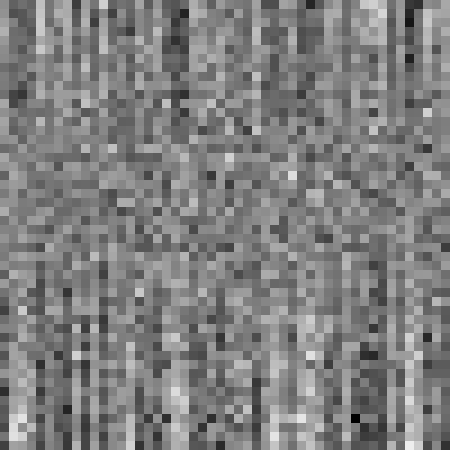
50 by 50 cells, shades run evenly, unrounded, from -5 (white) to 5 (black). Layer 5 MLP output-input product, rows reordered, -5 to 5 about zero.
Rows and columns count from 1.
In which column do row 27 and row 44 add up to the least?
20
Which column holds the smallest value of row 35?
3
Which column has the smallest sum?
31
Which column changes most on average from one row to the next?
42
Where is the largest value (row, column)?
47, 40
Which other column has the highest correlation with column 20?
46
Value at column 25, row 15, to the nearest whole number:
0
